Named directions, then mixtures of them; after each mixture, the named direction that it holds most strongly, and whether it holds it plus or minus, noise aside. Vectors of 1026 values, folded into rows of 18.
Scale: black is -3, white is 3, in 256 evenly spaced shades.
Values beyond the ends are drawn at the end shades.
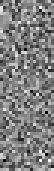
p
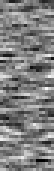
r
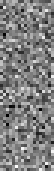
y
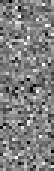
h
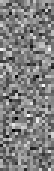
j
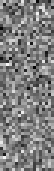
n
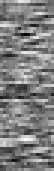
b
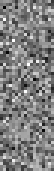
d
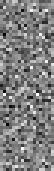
y, plus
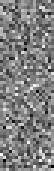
p, plus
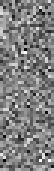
p, plus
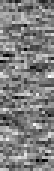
r, plus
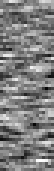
r, minus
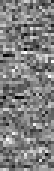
p, plus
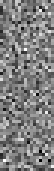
p, minus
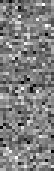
h, plus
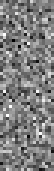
y, minus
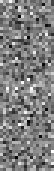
h, minus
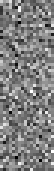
p, minus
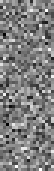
y, plus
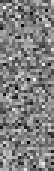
h, plus
